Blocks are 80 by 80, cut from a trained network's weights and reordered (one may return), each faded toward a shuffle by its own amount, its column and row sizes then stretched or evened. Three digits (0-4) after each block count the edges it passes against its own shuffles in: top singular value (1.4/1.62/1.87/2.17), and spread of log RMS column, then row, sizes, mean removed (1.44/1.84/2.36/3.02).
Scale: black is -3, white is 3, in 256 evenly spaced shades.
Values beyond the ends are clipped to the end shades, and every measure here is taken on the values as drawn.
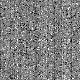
2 0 1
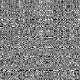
4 2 4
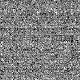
1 1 1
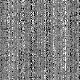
4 4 2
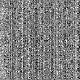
4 1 2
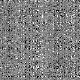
2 3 3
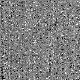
0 1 2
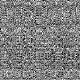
2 2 0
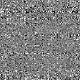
1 3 4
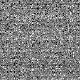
1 2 0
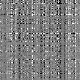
4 4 4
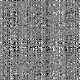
4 3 4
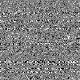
3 0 4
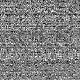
2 0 2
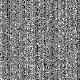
3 3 0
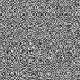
4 1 1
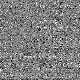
0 1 1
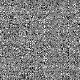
1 2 1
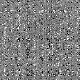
1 3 3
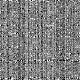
4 0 3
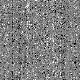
1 2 2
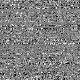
1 0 4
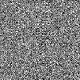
2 1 1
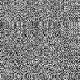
4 1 2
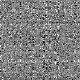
1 3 1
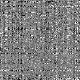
3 1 4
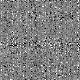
0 3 3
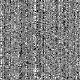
3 3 1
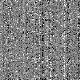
2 3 1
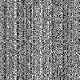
4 3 0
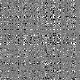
0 4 4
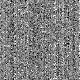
2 2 0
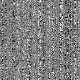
1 4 0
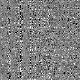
1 4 1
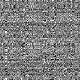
3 3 1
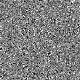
1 1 1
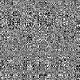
3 2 3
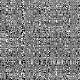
2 4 2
